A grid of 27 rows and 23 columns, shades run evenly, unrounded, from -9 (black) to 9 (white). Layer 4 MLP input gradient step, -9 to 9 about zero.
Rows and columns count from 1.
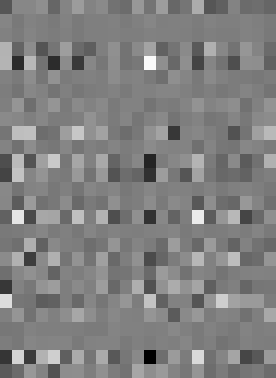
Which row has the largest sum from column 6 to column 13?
10
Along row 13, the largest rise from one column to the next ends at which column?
2
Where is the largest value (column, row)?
13, 5
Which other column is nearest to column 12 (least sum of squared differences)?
16
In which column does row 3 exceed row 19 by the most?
3
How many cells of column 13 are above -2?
21
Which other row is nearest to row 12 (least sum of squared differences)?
26
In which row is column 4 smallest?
4
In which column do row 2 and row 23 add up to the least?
15
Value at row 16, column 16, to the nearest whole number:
0
